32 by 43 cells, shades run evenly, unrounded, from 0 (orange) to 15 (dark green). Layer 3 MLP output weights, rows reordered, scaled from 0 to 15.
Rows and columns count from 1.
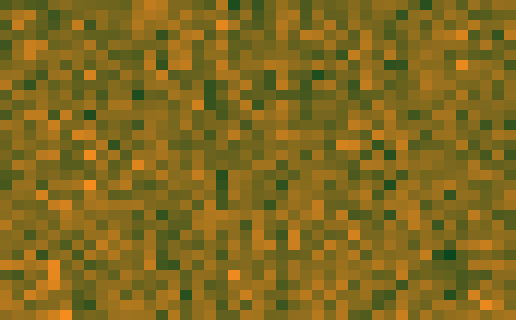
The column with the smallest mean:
13
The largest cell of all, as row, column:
26, 38
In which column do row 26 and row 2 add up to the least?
3
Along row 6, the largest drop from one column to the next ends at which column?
30
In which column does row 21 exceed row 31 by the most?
41
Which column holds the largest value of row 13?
43
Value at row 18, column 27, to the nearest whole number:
5
